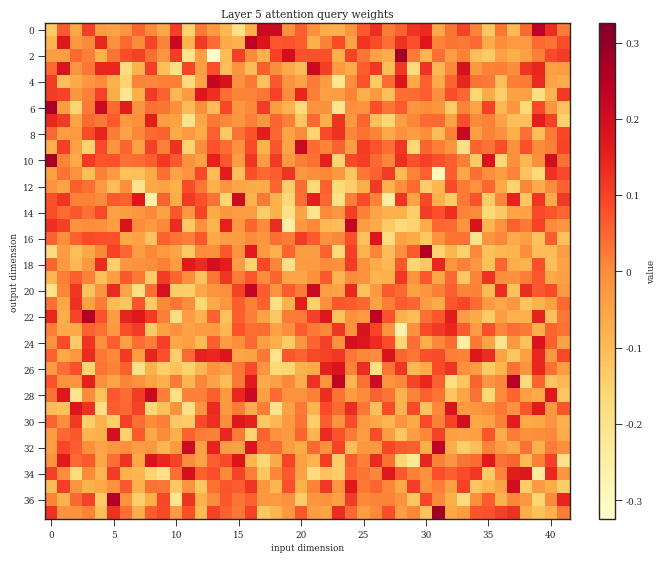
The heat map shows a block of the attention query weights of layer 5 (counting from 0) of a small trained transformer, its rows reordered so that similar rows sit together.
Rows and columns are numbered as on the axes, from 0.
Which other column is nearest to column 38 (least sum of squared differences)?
36
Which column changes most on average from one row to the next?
8
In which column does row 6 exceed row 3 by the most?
6
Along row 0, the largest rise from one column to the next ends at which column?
17
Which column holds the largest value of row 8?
33
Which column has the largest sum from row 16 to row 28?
16
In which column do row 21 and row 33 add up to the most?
15
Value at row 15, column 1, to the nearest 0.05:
0.1
